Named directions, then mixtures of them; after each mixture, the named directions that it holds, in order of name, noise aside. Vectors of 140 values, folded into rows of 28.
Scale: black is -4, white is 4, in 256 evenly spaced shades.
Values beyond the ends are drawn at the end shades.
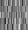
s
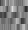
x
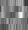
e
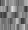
x.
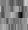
e.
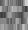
e, x.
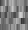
e, x.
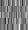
s.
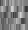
e, x.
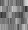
e, x.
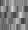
e, x.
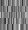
s.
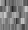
x.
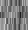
e, s.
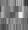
e.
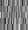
s.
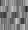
x.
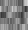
e, x.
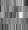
e.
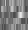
e, x.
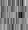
e, s.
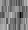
e, s.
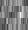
e, s.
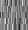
s.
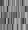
s, x.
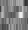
e.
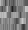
x.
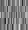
s.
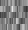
s, x.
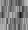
e, s.
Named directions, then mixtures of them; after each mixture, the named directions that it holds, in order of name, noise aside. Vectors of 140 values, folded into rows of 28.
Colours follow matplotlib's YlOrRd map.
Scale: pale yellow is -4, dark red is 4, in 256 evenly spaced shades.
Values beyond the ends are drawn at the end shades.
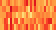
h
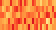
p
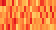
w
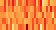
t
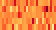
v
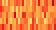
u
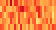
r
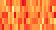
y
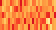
p.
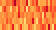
v.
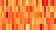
p, t.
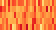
t, u.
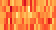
h.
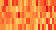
h, p, v.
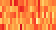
r, u.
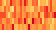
p, v, y.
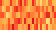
p.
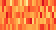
p, t, w.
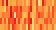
t, u.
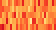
u.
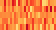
t, v, w.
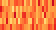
u.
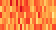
r.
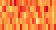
r, v.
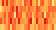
u.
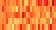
h, p, u.
